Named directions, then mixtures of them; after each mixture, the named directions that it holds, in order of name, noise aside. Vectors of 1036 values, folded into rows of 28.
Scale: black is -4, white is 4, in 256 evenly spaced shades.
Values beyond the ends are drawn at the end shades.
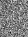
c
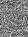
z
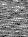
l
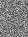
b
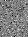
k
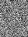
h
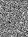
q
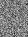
b, h, k.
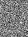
q.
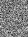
c, h, z.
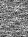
h, l, z.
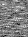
l.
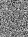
c, z.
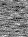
l.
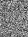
c, q, z.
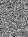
k, z.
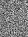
b, c, q.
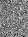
c.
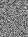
b, z.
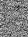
l, q, z.
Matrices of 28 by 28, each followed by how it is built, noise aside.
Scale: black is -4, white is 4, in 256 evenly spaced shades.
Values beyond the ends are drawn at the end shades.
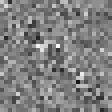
banded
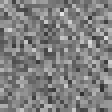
Toeplitz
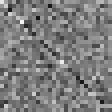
diagonal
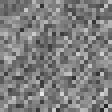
Hankel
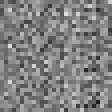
repeating rows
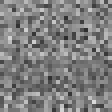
blocks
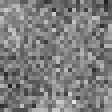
smooth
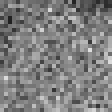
smooth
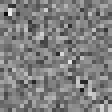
banded
